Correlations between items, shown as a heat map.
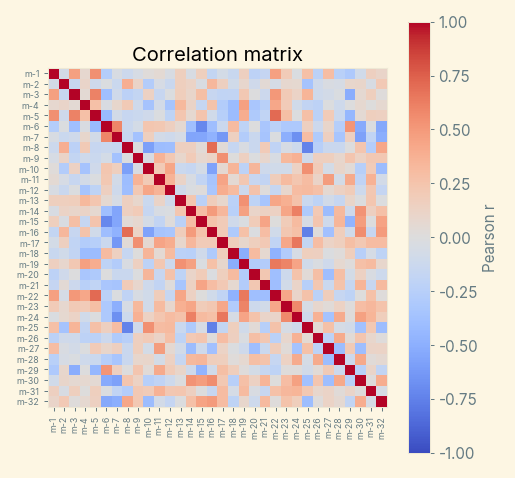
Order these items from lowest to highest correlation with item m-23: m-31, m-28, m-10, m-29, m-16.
m-10, m-29, m-28, m-16, m-31
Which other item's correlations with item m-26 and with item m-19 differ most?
m-22
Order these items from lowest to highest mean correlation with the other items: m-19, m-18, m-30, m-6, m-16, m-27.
m-6, m-18, m-27, m-16, m-30, m-19
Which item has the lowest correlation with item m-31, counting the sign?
m-8
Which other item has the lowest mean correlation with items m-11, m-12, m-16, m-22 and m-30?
m-7
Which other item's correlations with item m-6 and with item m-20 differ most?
m-15
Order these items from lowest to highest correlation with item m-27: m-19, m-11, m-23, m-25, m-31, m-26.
m-26, m-19, m-23, m-31, m-25, m-11
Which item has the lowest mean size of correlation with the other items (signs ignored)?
m-2
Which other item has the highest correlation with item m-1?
m-5
